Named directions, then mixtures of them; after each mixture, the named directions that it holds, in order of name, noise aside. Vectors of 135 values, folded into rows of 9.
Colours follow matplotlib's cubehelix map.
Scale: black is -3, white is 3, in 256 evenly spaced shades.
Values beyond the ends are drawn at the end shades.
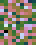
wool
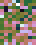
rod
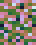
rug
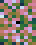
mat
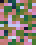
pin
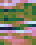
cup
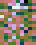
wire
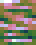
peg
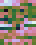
cup, peg, rod.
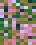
rod, wool.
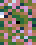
mat, rod, rug.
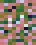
mat, pin, rug.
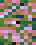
mat.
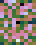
mat, wool.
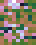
cup, wire, wool.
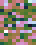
cup, wool.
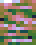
peg.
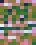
cup, pin.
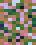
rug.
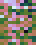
peg, rug, wire.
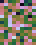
pin, rug, wire.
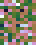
rod, rug.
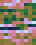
cup.
